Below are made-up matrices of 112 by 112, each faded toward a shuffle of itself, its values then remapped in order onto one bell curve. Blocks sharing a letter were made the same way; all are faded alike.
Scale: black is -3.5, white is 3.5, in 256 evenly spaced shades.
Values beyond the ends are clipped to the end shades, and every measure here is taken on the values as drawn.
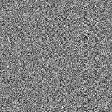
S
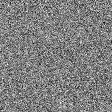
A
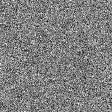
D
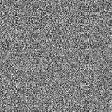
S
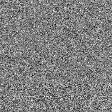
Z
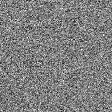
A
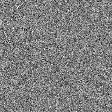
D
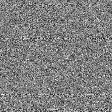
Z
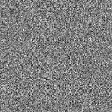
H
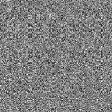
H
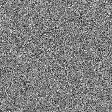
D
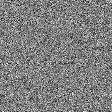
A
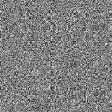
S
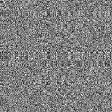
H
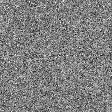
A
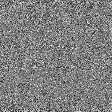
Z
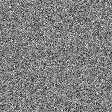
A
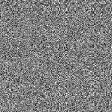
S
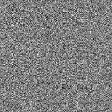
S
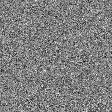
A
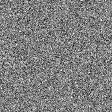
A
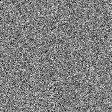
D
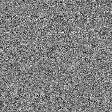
Z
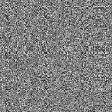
H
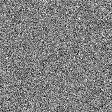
D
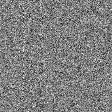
D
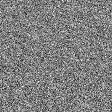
A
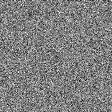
A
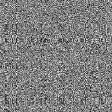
H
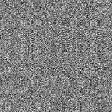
S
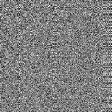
H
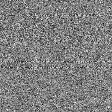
Z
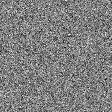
D
